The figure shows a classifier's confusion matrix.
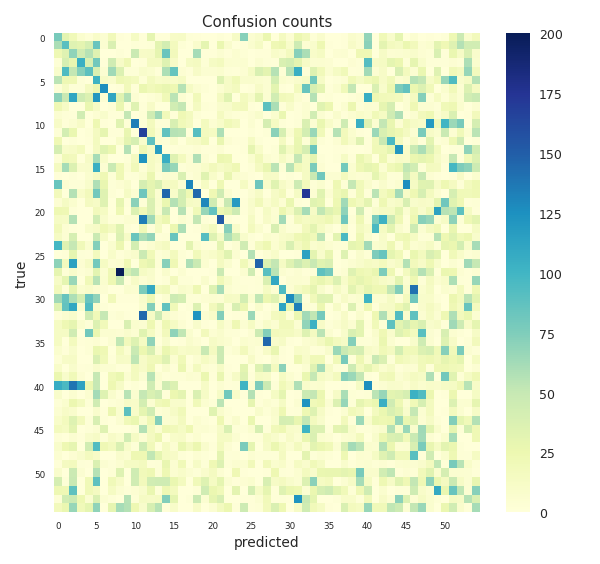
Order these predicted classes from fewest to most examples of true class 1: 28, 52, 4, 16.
16, 28, 4, 52
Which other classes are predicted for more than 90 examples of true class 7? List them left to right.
2, 5, 40
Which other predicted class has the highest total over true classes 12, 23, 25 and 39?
37
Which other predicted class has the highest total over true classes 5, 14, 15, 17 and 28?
51
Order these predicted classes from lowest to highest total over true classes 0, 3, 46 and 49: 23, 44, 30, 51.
23, 30, 44, 51
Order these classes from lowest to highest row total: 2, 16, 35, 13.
16, 35, 2, 13
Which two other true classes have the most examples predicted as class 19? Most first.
23, 20
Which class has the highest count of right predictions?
11
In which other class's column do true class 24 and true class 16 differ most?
0
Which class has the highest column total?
5
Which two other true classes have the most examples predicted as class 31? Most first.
53, 4
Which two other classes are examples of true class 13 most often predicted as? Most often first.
44, 33
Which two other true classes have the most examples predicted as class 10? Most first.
23, 19
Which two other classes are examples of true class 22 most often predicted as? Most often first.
41, 16
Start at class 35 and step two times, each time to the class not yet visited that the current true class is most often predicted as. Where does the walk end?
8
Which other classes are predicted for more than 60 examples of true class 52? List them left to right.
2, 49, 51, 54
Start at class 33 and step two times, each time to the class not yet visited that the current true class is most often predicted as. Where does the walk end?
9
